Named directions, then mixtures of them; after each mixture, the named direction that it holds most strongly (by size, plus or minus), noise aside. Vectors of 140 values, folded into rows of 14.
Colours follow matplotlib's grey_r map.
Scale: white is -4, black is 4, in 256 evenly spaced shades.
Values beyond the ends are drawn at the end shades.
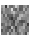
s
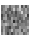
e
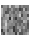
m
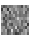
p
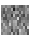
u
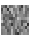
p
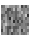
e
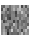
e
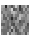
s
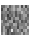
e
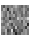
p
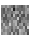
u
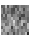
s
